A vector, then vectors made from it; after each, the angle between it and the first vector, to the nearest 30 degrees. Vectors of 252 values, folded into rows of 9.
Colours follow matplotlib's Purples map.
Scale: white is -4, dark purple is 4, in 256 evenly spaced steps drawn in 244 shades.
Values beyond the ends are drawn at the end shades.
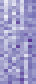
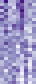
120 degrees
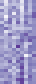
30 degrees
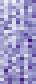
30 degrees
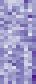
60 degrees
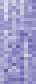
30 degrees
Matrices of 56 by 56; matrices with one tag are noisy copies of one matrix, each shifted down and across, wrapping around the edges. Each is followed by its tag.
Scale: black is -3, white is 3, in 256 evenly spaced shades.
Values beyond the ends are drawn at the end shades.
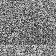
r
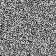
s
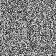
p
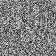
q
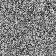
q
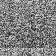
r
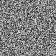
s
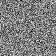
s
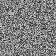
s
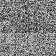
r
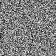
s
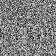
p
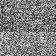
r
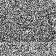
r
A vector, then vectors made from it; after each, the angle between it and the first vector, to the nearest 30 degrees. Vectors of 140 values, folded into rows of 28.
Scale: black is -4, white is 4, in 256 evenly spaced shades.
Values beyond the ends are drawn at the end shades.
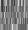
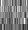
90 degrees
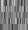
150 degrees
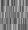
30 degrees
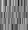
150 degrees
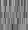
150 degrees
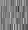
90 degrees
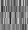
60 degrees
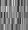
150 degrees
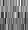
90 degrees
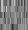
150 degrees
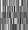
120 degrees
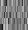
120 degrees
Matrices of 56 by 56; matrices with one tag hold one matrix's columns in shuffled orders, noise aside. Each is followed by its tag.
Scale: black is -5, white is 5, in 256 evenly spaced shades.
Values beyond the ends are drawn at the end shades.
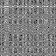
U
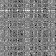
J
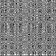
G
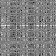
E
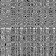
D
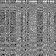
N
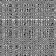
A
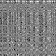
N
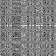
E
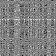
A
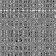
J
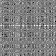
E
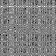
U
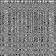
N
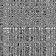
D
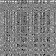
N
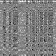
N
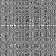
E
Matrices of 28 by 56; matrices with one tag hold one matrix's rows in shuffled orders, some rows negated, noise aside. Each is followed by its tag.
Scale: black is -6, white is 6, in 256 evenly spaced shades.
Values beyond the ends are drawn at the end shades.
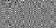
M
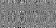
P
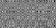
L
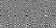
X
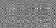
L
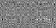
L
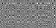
L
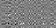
M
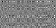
L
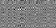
P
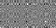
X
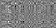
M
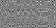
L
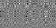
X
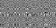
X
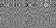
X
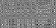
L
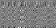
P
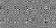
X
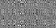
P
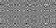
X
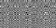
X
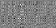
P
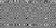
X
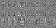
P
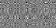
X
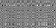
L
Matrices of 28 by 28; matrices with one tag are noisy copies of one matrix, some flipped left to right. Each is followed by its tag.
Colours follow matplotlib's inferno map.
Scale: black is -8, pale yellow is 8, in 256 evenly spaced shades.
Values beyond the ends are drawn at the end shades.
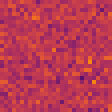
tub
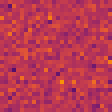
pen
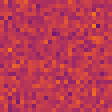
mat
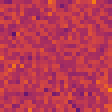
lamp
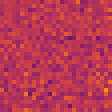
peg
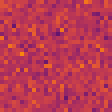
mat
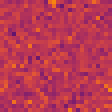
lamp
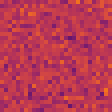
peg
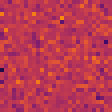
pen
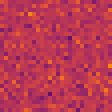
peg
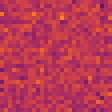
pen
